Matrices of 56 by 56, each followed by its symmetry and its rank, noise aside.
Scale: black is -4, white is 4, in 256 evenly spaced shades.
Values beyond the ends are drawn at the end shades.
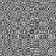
symmetric, rank three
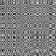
no symmetry, rank two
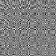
no symmetry, rank three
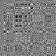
no symmetry, rank four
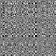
no symmetry, rank three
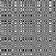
antisymmetric, rank two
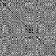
symmetric, rank four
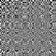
no symmetry, rank three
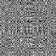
antisymmetric, rank four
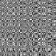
symmetric, rank three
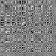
symmetric, rank four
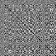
symmetric, rank four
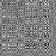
no symmetry, rank three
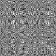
no symmetry, rank four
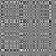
antisymmetric, rank two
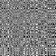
antisymmetric, rank four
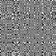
antisymmetric, rank four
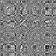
symmetric, rank four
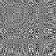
symmetric, rank three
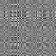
antisymmetric, rank two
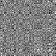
no symmetry, rank four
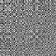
symmetric, rank four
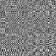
no symmetry, rank four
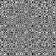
no symmetry, rank three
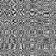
no symmetry, rank three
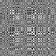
symmetric, rank three
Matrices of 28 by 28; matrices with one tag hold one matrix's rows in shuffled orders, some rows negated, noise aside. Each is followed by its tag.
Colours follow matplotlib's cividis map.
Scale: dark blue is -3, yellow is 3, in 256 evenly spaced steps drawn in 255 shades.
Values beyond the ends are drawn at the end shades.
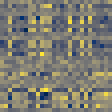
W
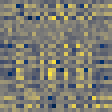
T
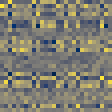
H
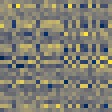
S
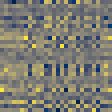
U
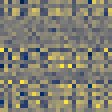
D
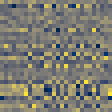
U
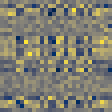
T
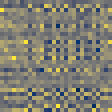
U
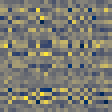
W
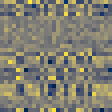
T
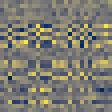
W
